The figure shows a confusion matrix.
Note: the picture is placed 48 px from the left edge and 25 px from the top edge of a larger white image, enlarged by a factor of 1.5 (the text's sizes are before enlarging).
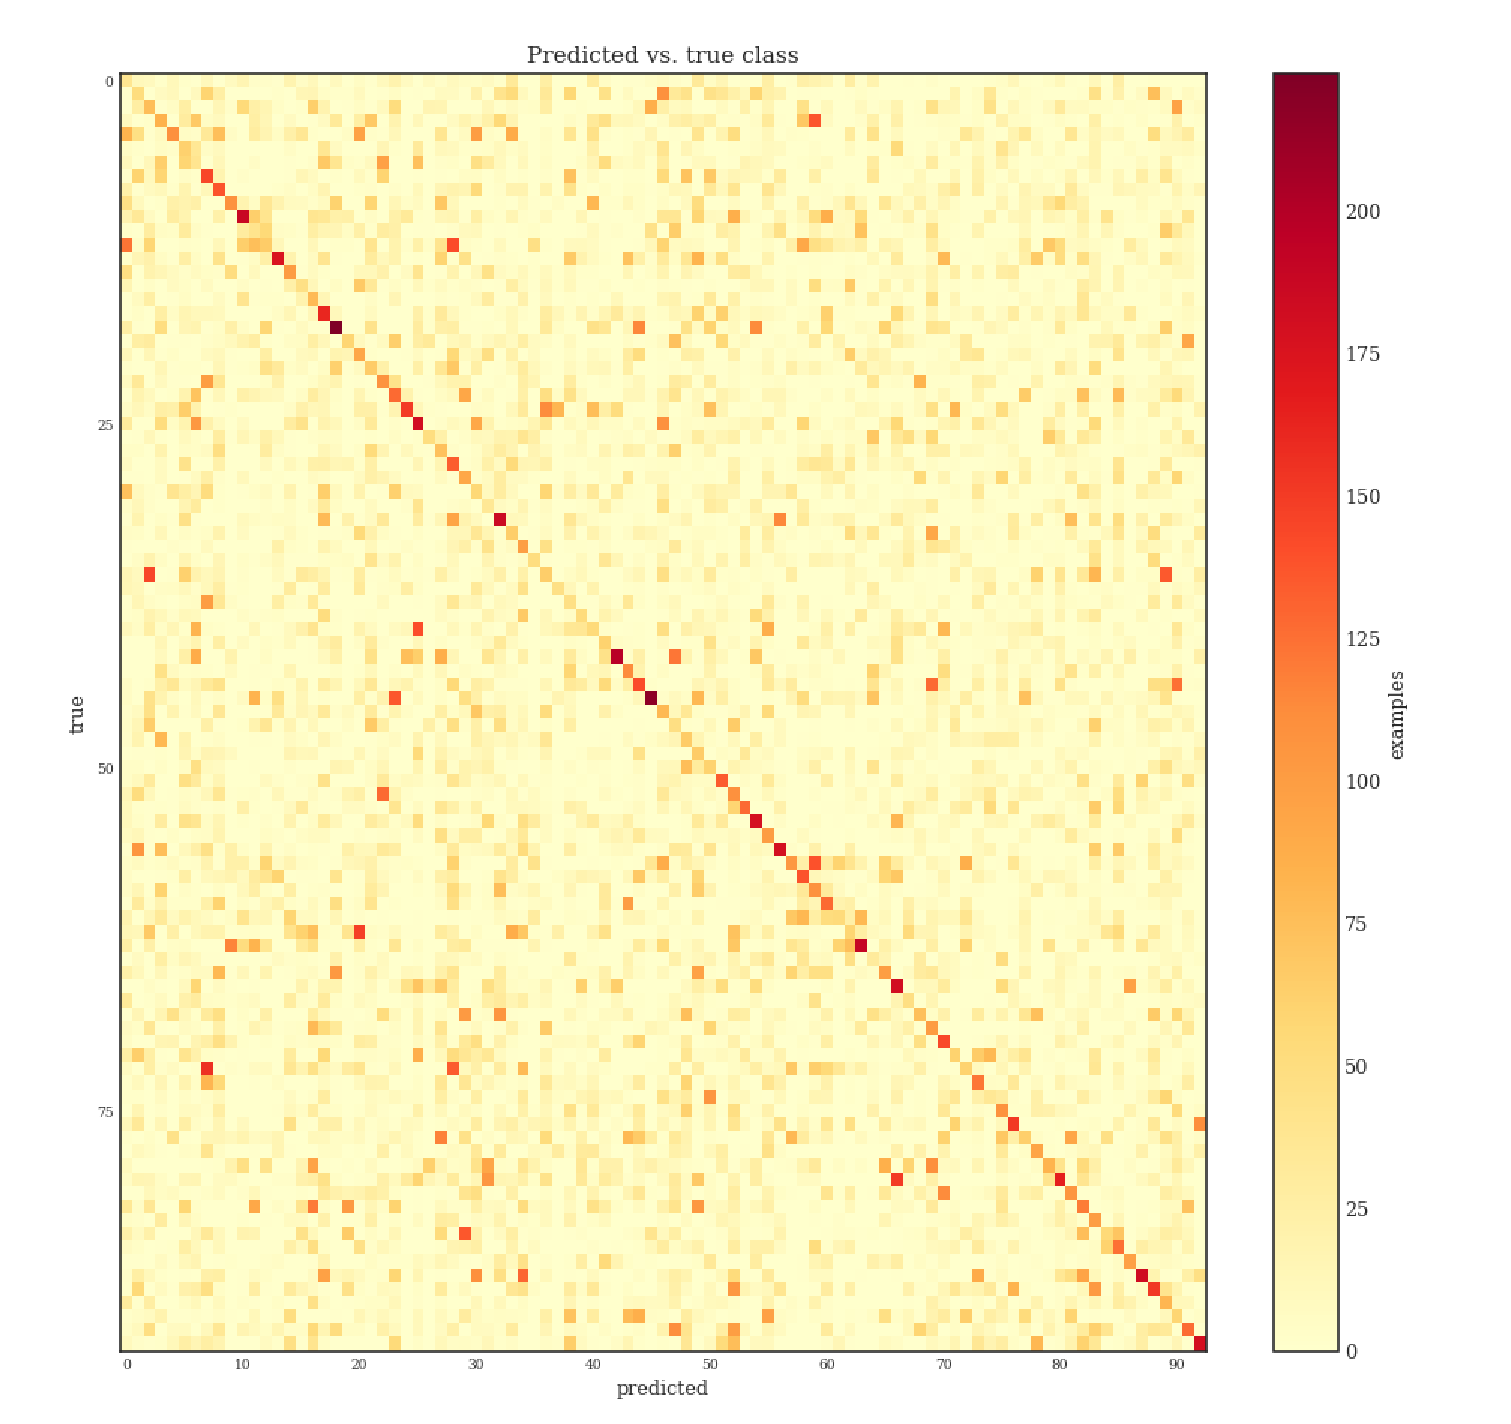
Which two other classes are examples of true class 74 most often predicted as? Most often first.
50, 89
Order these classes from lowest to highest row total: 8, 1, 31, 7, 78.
31, 78, 8, 7, 1
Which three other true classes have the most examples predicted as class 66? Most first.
80, 54, 58
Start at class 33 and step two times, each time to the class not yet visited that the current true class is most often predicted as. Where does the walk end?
16
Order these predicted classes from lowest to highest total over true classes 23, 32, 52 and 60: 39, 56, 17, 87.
39, 87, 17, 56
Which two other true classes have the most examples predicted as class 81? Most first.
77, 32
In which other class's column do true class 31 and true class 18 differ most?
44
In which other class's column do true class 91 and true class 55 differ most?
47
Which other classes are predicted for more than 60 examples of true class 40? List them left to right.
6, 25, 55, 70
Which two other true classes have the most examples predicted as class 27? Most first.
77, 42
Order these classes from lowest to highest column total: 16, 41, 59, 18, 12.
12, 41, 18, 59, 16
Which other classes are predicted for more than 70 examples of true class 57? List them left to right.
46, 59, 72
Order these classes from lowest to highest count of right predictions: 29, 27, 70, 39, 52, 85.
39, 27, 29, 52, 85, 70
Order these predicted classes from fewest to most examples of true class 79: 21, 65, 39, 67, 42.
21, 42, 39, 67, 65
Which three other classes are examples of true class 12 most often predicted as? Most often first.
28, 0, 58
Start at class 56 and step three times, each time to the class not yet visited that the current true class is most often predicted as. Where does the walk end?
30
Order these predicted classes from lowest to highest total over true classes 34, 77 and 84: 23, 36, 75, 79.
79, 23, 75, 36
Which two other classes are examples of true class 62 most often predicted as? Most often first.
20, 33
